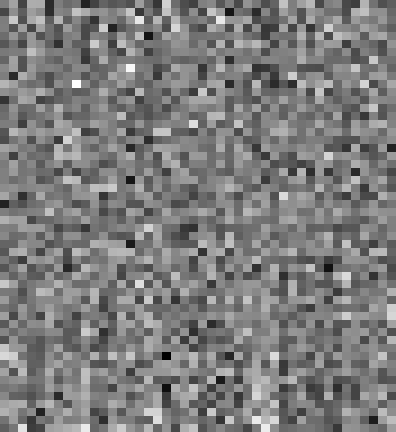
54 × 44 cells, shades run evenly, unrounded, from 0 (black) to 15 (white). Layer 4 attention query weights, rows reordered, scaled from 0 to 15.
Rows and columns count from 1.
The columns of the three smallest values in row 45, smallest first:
19, 26, 35
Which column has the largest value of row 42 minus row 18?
28
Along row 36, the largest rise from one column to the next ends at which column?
16
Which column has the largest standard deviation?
15
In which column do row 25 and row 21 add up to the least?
12
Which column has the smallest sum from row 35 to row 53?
32
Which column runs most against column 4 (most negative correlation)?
10
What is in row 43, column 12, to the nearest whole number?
4
